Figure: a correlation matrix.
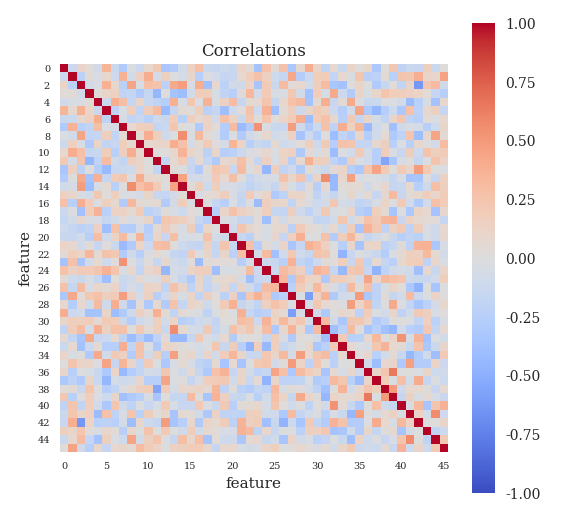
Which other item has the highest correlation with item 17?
4
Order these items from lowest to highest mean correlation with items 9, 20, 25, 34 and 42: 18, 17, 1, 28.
18, 1, 17, 28
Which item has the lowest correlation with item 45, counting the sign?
3
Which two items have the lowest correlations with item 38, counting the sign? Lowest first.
11, 31
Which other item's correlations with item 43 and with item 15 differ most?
21
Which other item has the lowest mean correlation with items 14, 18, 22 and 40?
20
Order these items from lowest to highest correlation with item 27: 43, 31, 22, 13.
43, 13, 22, 31
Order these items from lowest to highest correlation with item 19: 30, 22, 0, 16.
16, 0, 30, 22
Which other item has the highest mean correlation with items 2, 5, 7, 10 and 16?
8
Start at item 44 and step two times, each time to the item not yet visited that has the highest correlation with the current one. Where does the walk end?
35
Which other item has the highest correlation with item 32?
40
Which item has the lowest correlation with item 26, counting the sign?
42
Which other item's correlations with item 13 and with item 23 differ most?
2
